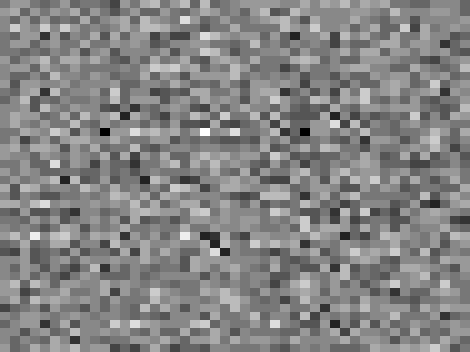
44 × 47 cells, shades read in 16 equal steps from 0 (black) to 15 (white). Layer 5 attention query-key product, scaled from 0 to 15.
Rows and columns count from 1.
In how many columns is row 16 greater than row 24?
16
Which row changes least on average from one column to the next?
33
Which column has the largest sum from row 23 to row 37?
23
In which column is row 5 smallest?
30
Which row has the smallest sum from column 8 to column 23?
14
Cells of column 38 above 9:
5
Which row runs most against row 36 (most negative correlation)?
27
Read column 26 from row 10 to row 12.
8 9 9
